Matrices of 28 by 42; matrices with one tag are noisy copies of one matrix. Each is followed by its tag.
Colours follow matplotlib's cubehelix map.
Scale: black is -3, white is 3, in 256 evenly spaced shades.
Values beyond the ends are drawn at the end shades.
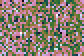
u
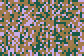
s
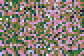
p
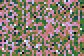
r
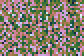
u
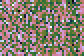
u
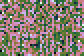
s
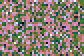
r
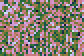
s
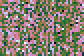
s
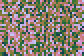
s
